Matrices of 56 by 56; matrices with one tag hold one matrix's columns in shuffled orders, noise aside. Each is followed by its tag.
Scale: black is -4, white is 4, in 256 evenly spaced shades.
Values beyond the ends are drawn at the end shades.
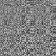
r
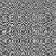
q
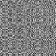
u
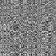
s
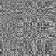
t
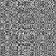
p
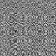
q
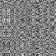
u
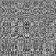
t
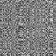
u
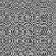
q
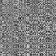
s
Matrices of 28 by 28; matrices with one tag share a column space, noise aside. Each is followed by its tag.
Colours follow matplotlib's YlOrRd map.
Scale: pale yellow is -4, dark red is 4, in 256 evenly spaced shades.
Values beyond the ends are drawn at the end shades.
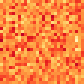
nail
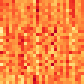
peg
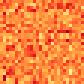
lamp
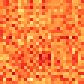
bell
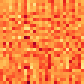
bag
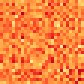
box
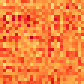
nail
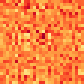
lamp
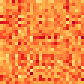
bell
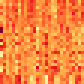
peg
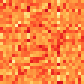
lamp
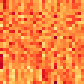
bag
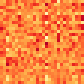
nail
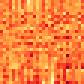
bag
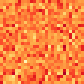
lamp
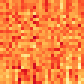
bag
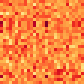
box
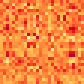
nail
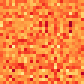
box
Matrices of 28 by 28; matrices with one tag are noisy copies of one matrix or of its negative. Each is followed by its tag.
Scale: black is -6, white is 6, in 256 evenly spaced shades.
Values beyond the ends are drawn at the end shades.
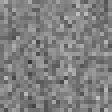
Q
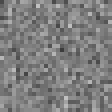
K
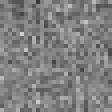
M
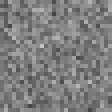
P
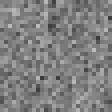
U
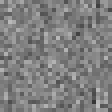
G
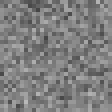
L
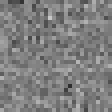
M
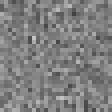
M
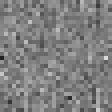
G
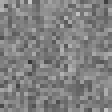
Q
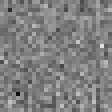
G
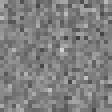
K
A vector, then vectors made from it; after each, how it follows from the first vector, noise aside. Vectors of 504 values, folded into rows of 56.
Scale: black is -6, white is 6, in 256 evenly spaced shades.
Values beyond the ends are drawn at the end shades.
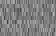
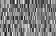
wrapped around, negated, scaled up.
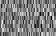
reversed, scaled up.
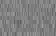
wrapped around, shrunk.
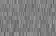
wrapped around, shrunk.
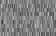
reversed, negated.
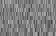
wrapped around.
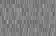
negated, shrunk.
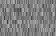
copied.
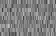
wrapped around.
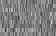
wrapped around.
